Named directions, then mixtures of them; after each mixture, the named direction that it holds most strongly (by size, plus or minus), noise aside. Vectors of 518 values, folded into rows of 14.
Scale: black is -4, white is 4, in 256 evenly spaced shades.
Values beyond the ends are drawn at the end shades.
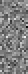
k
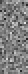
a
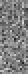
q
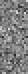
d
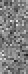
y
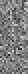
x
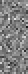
k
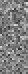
x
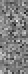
y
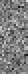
d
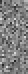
k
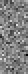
y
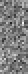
q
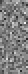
a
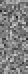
a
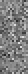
x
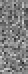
q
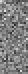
a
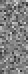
a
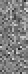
x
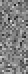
k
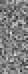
a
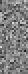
a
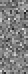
d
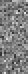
d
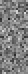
d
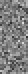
q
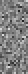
k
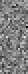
k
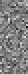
k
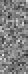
y
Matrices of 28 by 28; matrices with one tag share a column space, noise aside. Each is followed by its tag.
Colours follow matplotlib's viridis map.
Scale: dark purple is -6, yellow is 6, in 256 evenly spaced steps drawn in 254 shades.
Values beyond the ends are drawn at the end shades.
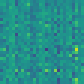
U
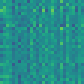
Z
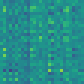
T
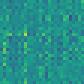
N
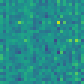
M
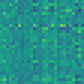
Z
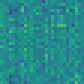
Z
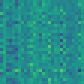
U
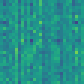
M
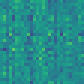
N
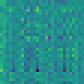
T
